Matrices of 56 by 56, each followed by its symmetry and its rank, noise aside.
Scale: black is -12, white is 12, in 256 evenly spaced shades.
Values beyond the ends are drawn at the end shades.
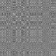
symmetric, rank two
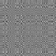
no symmetry, rank two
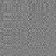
no symmetry, rank three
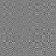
no symmetry, rank two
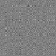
antisymmetric, rank four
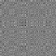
symmetric, rank two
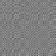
symmetric, rank two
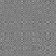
no symmetry, rank two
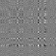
no symmetry, rank two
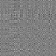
antisymmetric, rank four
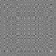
symmetric, rank two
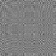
symmetric, rank two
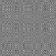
no symmetry, rank two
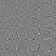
antisymmetric, rank four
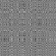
no symmetry, rank three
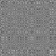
symmetric, rank two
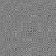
symmetric, rank three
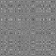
no symmetry, rank two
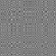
antisymmetric, rank two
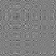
symmetric, rank three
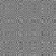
no symmetry, rank two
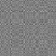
no symmetry, rank two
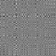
antisymmetric, rank two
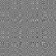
symmetric, rank three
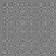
symmetric, rank two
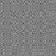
no symmetry, rank three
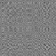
symmetric, rank three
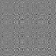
no symmetry, rank three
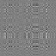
antisymmetric, rank two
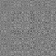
symmetric, rank four
